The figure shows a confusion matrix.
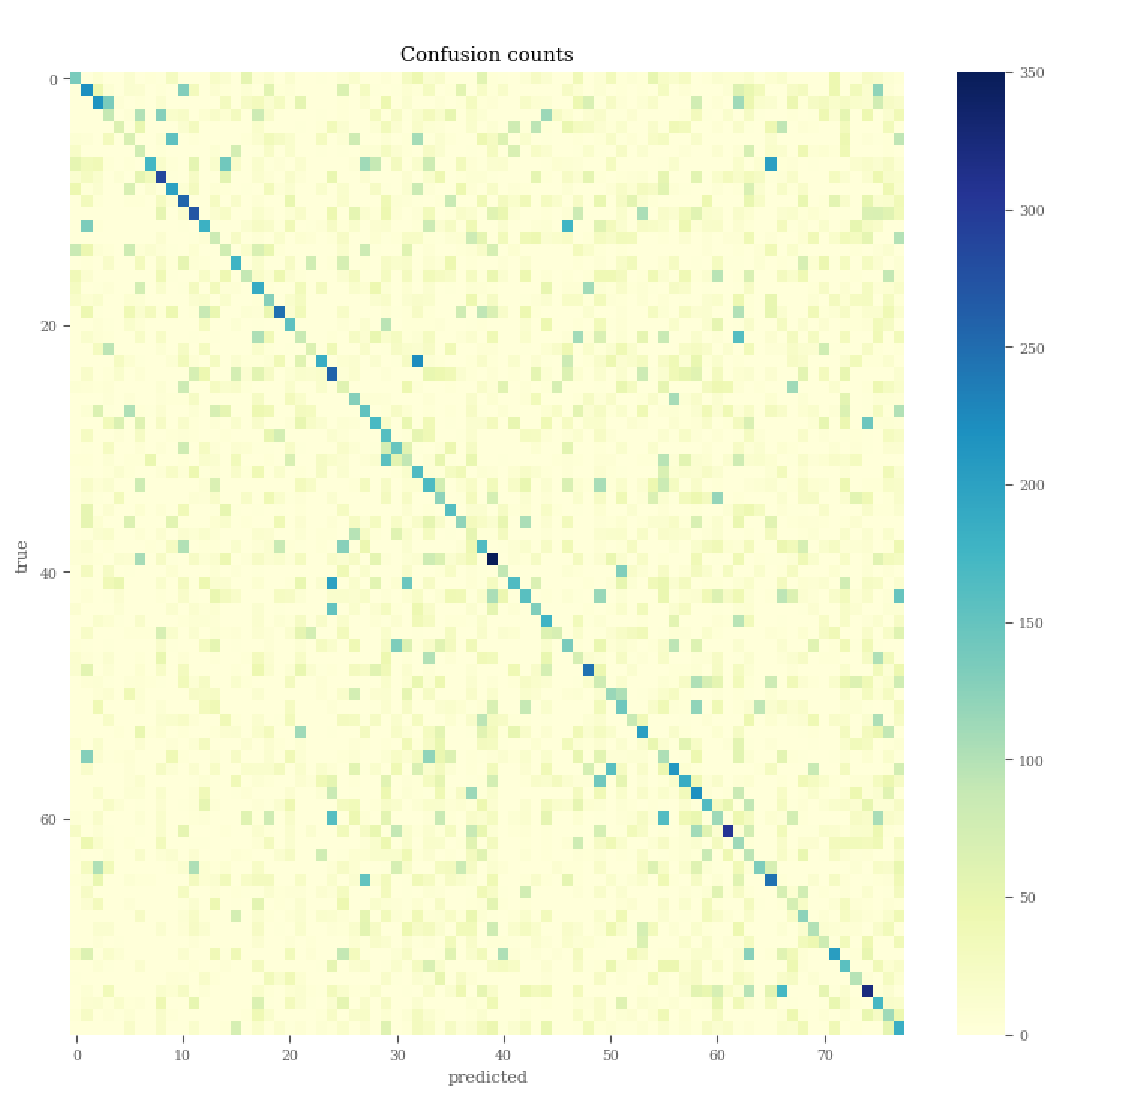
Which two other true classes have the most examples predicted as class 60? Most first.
34, 16
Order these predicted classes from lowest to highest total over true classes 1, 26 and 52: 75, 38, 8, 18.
8, 18, 38, 75
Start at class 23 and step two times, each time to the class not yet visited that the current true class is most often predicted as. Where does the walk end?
55
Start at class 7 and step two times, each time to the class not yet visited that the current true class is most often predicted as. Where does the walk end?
27
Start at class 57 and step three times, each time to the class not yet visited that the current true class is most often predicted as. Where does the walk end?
37
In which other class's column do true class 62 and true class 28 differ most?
74
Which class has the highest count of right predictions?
39
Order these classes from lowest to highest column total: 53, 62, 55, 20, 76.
20, 53, 76, 55, 62
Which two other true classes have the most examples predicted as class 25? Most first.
38, 71
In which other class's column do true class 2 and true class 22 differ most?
62
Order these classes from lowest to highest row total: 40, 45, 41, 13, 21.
40, 45, 13, 21, 41
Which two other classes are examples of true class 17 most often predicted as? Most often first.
48, 6
